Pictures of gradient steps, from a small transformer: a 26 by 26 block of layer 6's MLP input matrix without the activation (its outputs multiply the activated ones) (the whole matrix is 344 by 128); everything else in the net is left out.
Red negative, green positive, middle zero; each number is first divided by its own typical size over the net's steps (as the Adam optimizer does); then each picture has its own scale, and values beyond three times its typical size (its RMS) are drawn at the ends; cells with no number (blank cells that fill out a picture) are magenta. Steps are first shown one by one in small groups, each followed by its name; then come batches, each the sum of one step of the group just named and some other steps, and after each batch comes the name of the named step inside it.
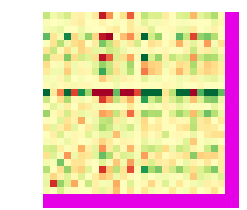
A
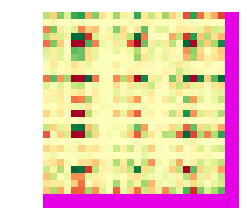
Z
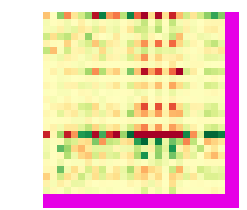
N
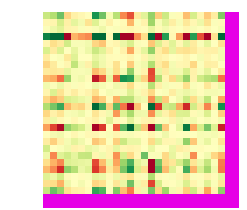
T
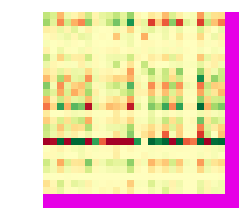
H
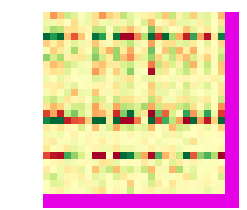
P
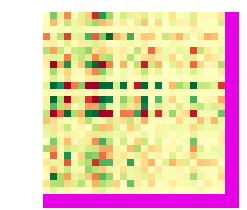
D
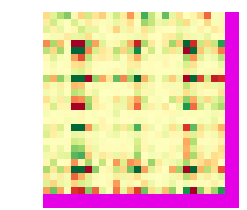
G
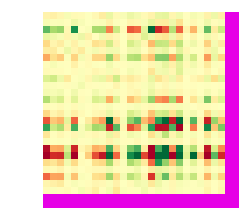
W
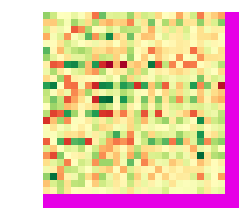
D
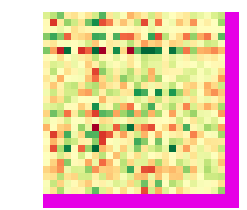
T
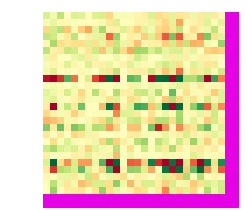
Z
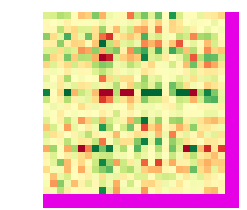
A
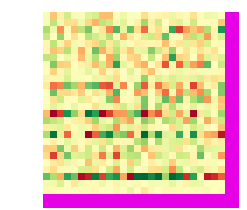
P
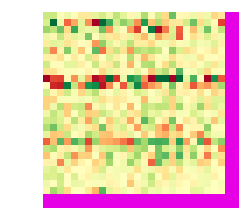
H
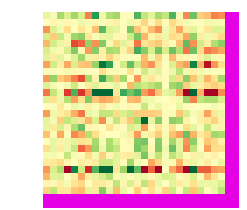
Z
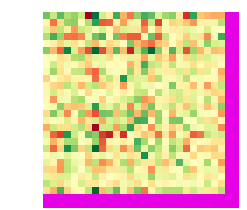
T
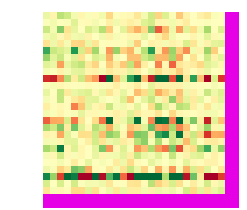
G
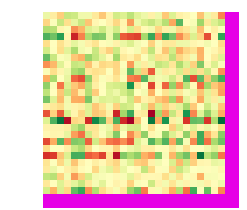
P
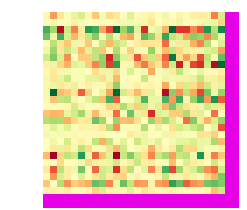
P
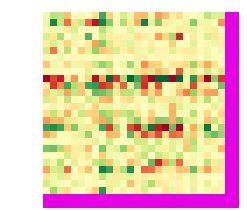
N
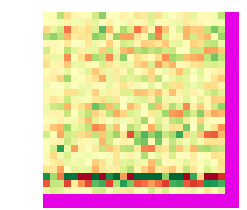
T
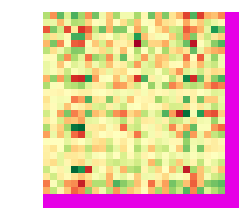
Z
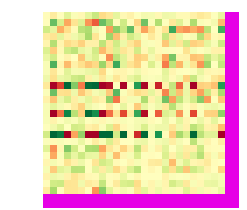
G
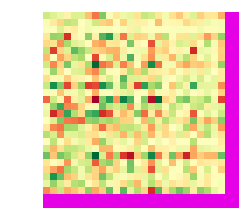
D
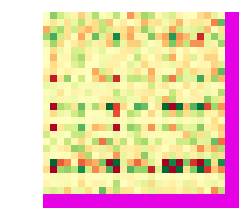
T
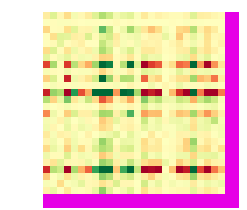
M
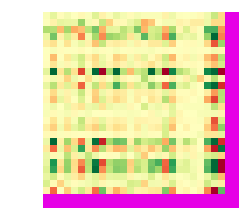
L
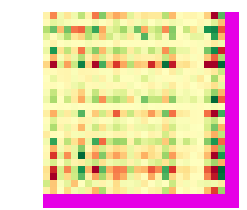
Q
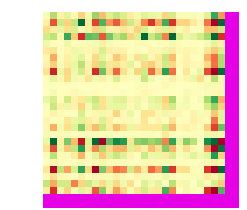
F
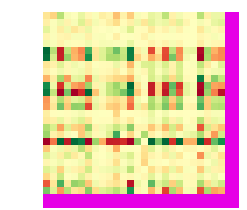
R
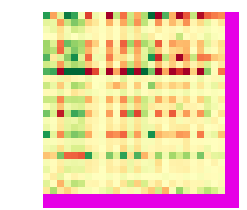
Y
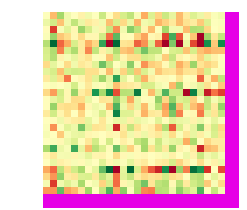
M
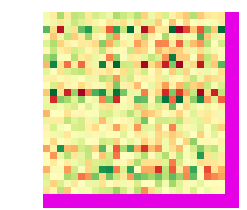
M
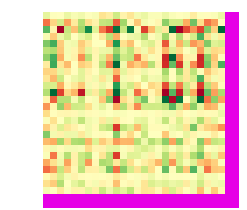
R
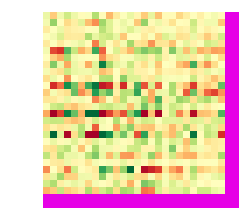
M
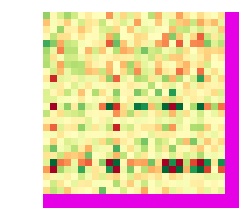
Y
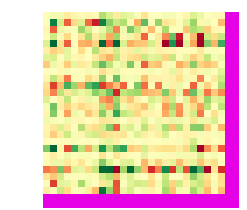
M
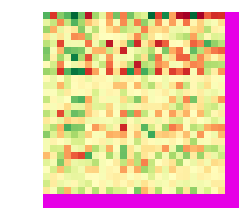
Y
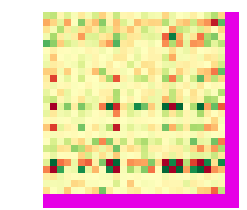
F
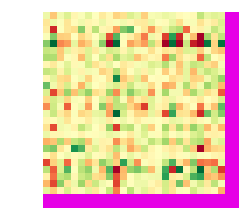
R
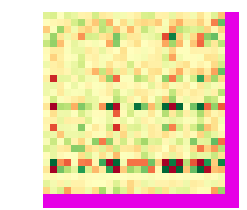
F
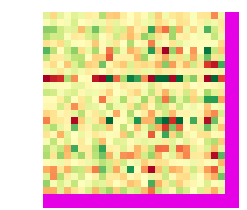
Q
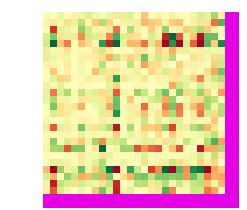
F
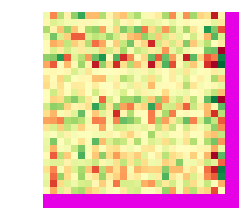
Q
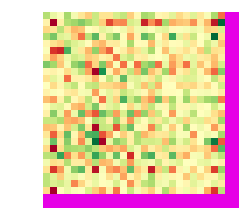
F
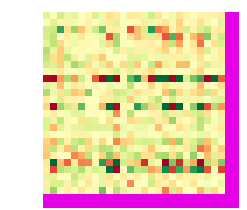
R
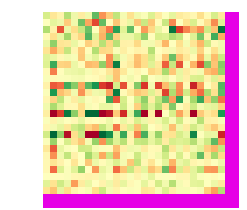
F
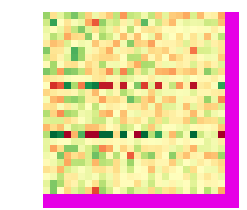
Y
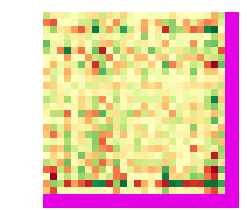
Q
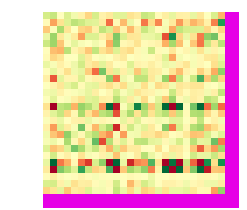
F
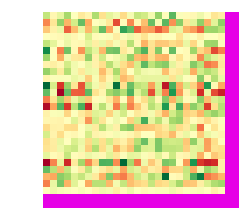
R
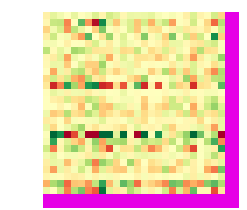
F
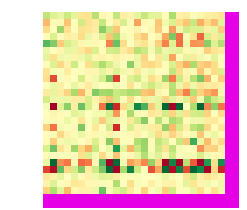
M
